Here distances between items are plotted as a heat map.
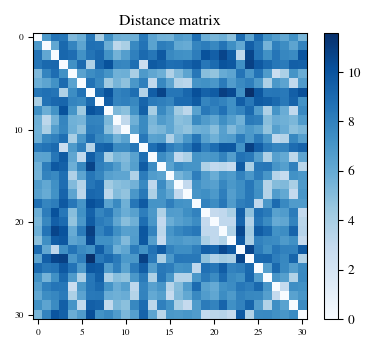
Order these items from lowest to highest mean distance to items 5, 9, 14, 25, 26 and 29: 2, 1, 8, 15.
8, 1, 15, 2
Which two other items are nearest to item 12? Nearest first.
3, 6
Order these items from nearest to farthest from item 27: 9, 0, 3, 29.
9, 0, 29, 3
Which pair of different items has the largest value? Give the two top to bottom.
6, 24
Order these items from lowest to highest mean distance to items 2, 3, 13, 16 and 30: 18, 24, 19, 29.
29, 19, 18, 24
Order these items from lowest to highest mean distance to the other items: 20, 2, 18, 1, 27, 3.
20, 27, 1, 18, 2, 3
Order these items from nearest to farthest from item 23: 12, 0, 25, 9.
9, 12, 25, 0
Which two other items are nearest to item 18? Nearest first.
25, 10
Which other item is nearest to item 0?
7
